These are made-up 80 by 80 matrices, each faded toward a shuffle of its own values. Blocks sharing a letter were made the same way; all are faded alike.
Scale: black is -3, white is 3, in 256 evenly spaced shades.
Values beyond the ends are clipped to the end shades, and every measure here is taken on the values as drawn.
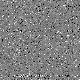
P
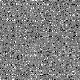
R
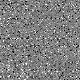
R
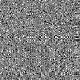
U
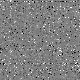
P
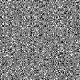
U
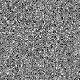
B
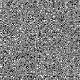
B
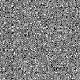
B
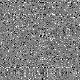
R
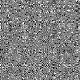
U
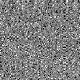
B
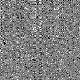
U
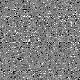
R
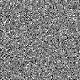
B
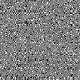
U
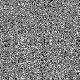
B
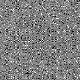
U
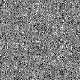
B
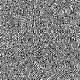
B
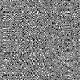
U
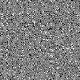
U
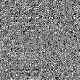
B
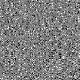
U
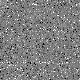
P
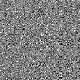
B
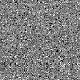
B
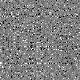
R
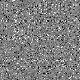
R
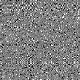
U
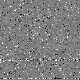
P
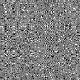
U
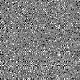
U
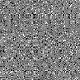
U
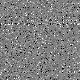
P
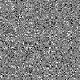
U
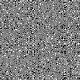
U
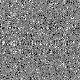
R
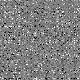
R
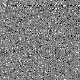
R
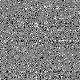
R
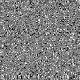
R
